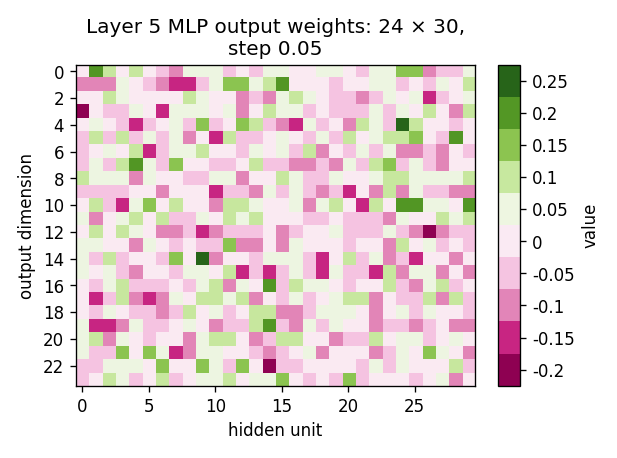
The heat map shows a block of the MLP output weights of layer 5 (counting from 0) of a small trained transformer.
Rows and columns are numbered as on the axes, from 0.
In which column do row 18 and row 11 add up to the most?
13
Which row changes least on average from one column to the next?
8
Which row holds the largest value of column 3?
21
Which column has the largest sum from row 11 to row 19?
14
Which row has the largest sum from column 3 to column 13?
22
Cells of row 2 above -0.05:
21
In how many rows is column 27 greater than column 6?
9
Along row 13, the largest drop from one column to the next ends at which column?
12
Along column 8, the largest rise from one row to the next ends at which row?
2
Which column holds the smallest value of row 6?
5
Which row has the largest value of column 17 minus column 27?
6
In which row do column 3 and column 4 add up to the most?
7
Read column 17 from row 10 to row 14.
-0.1 -0.05 0 0 -0.05
